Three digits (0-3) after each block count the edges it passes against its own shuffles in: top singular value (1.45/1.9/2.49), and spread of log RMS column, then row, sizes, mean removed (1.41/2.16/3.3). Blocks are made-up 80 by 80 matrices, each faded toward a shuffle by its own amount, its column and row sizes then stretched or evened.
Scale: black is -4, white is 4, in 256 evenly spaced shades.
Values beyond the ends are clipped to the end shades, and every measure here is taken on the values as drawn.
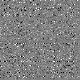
1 1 2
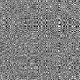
3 2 2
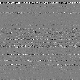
2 0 3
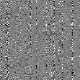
1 3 1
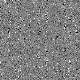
0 2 0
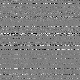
2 0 3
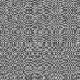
3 1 2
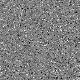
0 0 1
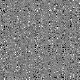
1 2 1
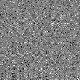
2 0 1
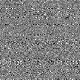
2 0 2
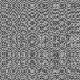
3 2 0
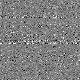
1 0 2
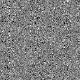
0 2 0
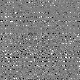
2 1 3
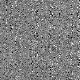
0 2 0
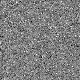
0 0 0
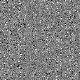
0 2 0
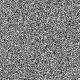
1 0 0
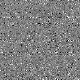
0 1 2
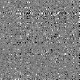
2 2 2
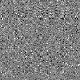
2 1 1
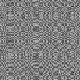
3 0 2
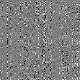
2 3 1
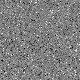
0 0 0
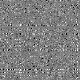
2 1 2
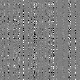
2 3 1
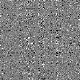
0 2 2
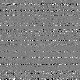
0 1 3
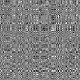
3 2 2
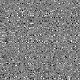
2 0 2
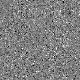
1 1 0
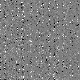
0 2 0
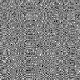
3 0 1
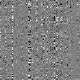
2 3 1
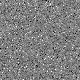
1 0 0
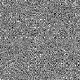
1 1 1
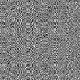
3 2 0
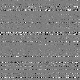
2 1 3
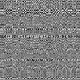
3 0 3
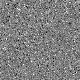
0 0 0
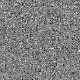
1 1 1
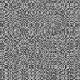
3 2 1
